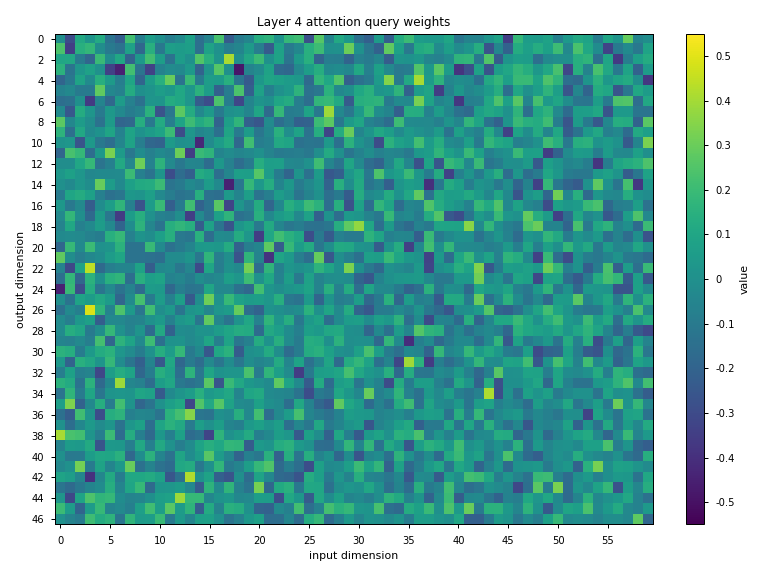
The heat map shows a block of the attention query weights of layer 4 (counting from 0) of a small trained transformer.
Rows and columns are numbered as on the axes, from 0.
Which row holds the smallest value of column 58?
14
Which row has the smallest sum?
24
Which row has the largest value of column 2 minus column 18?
3
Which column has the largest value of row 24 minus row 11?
49
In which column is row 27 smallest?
37
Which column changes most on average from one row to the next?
59
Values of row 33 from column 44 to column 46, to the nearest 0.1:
-0.3 0 0
